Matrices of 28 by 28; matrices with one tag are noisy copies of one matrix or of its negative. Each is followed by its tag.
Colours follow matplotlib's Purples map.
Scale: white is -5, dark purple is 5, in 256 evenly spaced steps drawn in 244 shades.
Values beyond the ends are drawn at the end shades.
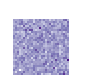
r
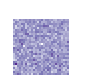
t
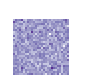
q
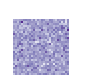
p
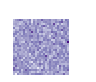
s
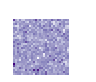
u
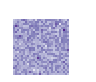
u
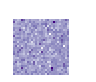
q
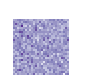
r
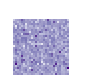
t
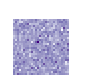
p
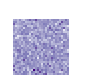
u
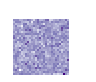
r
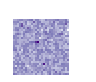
p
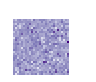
s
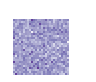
s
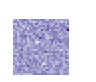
p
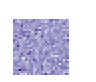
r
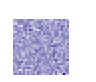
r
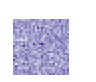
t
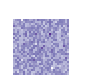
q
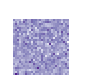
s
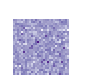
p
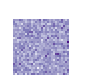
s
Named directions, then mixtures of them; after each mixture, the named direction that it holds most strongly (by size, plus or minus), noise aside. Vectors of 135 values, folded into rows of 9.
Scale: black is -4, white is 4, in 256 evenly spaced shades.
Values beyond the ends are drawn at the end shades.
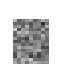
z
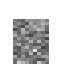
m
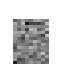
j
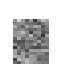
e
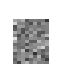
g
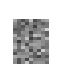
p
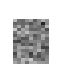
z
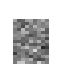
m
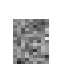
m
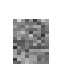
e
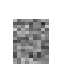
z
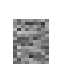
z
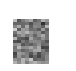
z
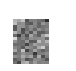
g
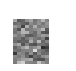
m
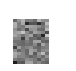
j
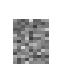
p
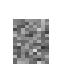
m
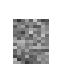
e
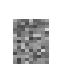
p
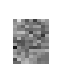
e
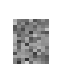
p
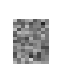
z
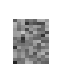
j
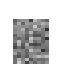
p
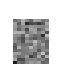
j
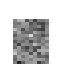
m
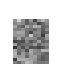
e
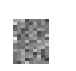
g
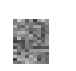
e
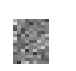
g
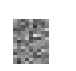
p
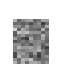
z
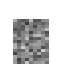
p
